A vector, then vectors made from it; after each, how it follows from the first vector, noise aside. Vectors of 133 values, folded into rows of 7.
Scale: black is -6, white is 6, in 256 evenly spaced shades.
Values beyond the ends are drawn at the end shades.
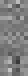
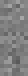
shrunk.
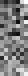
wrapped around, negated, scaled up.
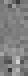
negated, partly zeroed.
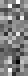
scaled up.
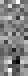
scaled up.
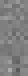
shrunk.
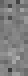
negated, partly zeroed.
